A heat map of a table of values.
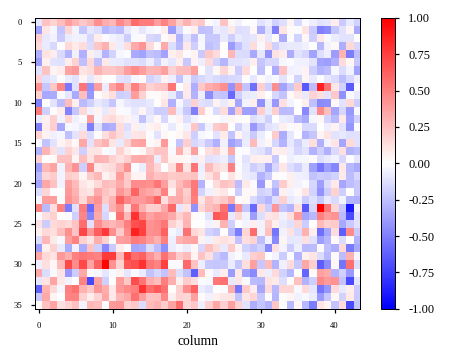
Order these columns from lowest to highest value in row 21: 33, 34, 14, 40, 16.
34, 33, 40, 16, 14
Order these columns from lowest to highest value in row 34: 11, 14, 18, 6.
18, 6, 11, 14
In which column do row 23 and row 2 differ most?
38
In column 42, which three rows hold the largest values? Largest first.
30, 26, 29
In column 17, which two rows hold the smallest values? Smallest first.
28, 4
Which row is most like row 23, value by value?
8
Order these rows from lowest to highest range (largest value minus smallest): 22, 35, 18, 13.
13, 22, 18, 35
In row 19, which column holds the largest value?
11
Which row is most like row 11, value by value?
31
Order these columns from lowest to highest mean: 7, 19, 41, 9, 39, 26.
41, 39, 26, 7, 19, 9
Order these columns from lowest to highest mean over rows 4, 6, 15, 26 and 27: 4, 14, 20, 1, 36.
36, 1, 4, 20, 14
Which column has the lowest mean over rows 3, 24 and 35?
42
